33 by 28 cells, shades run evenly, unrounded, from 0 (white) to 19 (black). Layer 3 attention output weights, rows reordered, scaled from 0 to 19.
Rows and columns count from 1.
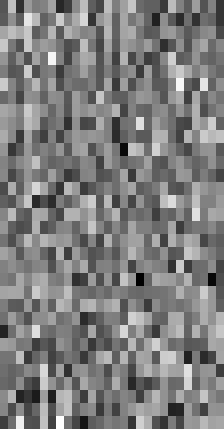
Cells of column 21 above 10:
14
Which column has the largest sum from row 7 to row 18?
3
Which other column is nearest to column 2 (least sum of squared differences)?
10
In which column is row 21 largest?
22
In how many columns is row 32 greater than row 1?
15
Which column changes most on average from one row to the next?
5
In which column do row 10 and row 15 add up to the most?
11
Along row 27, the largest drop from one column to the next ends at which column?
17
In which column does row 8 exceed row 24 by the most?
12
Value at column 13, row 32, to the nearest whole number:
15
